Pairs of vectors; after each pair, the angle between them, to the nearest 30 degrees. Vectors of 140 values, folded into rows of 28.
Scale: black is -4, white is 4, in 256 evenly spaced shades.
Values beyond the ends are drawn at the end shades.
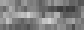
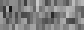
120 degrees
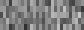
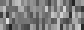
30 degrees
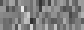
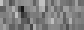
120 degrees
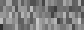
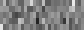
120 degrees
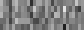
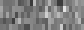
60 degrees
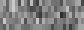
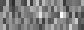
150 degrees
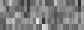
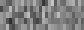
120 degrees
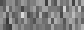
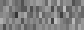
60 degrees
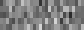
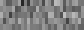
120 degrees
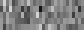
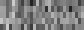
90 degrees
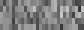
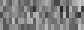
150 degrees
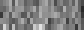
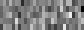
90 degrees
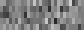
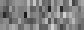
30 degrees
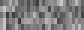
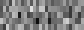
90 degrees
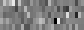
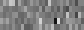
30 degrees
